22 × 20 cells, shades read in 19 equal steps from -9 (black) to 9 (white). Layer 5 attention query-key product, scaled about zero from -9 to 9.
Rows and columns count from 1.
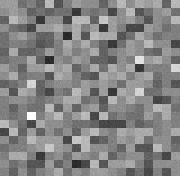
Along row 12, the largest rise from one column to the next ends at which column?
14
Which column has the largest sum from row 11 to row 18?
4
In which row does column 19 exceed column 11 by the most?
15
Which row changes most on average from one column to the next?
12
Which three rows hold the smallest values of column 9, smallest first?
21, 2, 19
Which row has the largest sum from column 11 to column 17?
17
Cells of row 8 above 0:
9
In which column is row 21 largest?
11
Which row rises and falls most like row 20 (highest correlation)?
3
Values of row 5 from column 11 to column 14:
4 3 3 -3
